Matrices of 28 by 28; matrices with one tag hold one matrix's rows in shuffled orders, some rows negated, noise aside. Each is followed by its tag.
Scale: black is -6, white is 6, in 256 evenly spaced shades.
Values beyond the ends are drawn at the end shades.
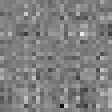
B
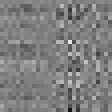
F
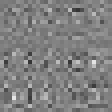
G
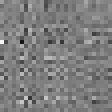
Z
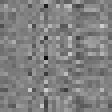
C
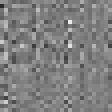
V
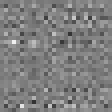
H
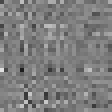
Z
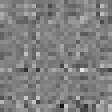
B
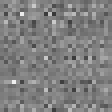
H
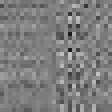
F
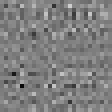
H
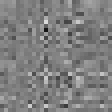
C
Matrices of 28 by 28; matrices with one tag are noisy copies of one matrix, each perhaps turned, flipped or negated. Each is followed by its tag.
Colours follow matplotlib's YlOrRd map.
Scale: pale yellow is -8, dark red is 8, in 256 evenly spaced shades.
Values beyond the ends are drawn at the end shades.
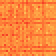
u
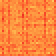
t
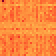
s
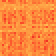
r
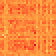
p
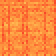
t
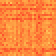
p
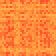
p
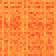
t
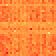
s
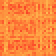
p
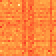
s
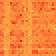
r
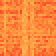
s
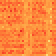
r
